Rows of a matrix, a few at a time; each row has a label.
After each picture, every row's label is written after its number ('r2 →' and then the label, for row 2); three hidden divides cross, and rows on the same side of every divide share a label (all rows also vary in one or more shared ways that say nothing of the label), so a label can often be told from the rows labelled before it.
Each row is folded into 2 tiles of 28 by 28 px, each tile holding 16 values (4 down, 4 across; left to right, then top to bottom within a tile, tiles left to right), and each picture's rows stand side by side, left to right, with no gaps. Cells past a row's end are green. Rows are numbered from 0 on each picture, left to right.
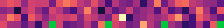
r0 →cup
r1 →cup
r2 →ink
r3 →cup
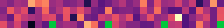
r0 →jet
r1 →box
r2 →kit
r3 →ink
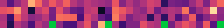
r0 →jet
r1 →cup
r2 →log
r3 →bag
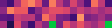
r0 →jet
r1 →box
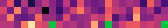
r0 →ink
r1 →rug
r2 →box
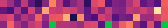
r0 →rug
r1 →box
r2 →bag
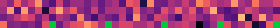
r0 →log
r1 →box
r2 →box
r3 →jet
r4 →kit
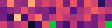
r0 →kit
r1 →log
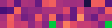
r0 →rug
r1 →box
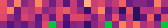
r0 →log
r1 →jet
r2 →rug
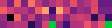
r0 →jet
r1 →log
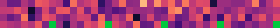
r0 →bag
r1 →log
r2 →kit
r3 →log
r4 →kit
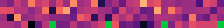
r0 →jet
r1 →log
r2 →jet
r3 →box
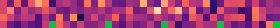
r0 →log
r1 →kit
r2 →jet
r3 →log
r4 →cup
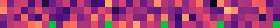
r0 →box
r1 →rug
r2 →rug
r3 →kit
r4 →log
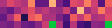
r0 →kit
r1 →jet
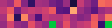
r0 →box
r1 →rug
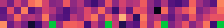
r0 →jet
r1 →rug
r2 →cup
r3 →bag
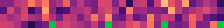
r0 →jet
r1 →rug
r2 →rug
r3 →log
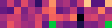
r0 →rug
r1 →kit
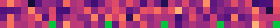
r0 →ink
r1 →rug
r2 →box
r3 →log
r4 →ink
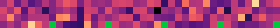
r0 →ink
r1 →cup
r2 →cup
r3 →log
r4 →kit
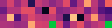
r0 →ink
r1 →kit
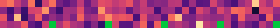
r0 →kit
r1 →bag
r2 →cup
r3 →ink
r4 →jet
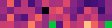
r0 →ink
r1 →ink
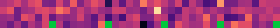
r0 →log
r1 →log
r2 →jet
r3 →rug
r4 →bag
